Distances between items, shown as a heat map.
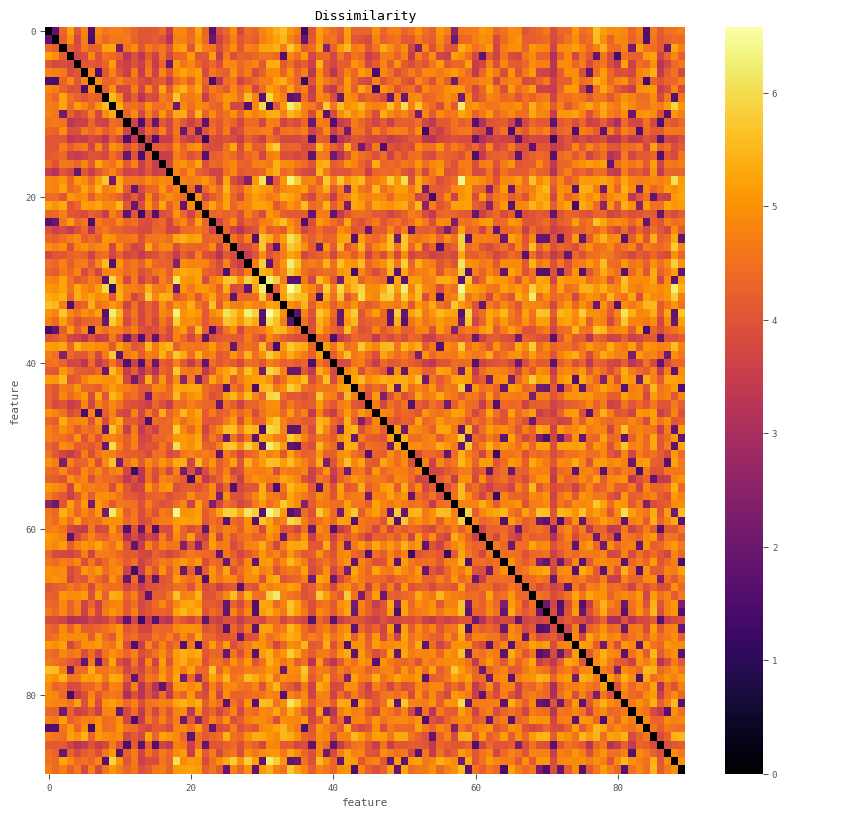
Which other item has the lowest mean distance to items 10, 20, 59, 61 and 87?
82
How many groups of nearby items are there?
16
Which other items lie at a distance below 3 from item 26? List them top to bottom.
32, 38, 55
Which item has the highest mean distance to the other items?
31
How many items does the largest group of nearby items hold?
12
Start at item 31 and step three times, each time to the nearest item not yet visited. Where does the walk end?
18
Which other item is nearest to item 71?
13
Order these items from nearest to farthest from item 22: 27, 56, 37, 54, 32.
37, 54, 27, 56, 32
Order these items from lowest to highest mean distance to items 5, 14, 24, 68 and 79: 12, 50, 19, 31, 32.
50, 12, 19, 31, 32
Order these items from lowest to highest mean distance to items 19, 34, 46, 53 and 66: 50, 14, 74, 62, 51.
74, 62, 50, 14, 51
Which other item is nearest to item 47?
14
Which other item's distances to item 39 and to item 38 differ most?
32
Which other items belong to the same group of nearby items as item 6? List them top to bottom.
0, 1, 23, 36, 57, 84
